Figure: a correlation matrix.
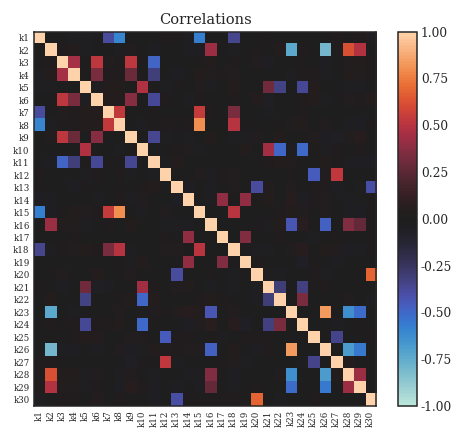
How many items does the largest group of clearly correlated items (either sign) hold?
6
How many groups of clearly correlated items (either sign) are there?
7
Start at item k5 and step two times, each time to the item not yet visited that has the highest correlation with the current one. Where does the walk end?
k21
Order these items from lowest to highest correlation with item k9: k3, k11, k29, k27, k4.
k11, k27, k29, k4, k3
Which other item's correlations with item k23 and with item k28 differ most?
k26
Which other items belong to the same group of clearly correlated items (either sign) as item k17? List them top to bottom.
k14, k19
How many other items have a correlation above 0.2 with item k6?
3
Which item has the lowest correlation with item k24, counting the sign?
k10
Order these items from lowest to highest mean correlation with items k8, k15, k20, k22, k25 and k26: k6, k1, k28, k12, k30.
k1, k28, k12, k6, k30
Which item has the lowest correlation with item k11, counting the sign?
k3
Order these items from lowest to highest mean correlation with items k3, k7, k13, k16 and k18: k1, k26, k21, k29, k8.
k1, k26, k21, k29, k8
